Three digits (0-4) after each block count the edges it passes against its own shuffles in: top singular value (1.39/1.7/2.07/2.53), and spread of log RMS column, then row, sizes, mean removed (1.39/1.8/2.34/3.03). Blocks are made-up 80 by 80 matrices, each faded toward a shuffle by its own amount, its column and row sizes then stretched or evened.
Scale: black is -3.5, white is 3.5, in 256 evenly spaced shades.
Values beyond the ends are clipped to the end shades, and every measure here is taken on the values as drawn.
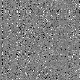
2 3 1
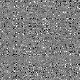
2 2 3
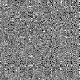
3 2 2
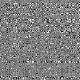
3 2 4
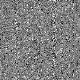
0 3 0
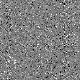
1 2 1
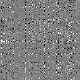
1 4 3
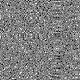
3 0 0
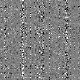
1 4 2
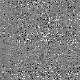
0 3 3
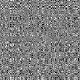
4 3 3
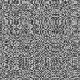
4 2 1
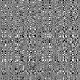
4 4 3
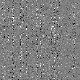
0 3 1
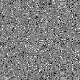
2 1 0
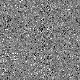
0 2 0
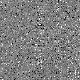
2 2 0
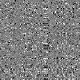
3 2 2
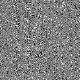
1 3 0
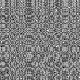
4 0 0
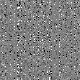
1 4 1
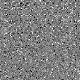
2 1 1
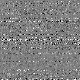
0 1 4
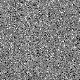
1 1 0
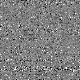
0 1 3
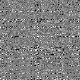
0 2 4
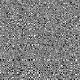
3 2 3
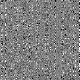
3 4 1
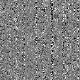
1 4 0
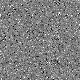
0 0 0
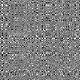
4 3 4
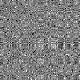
4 0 2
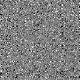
2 2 2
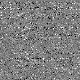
0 0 3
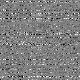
3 0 4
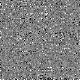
0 2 3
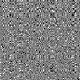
4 2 1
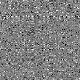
3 0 2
